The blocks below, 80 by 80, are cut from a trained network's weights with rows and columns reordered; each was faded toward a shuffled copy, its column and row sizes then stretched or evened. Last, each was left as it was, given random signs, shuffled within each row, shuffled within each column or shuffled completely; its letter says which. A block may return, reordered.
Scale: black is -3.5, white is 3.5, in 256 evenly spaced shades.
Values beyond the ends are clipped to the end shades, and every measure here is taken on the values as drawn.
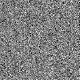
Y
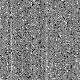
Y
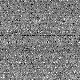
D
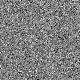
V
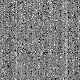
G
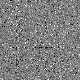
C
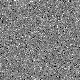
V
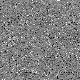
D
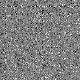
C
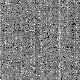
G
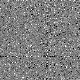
C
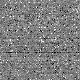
G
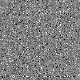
C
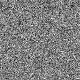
D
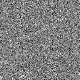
Y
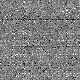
G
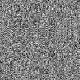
G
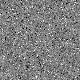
V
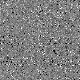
C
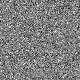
D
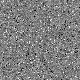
V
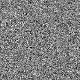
C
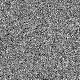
V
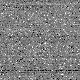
D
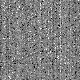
Y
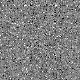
C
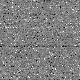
D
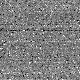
D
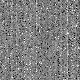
Y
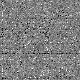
G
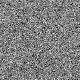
D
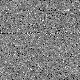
D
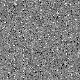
Y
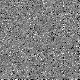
C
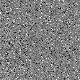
Y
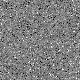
V
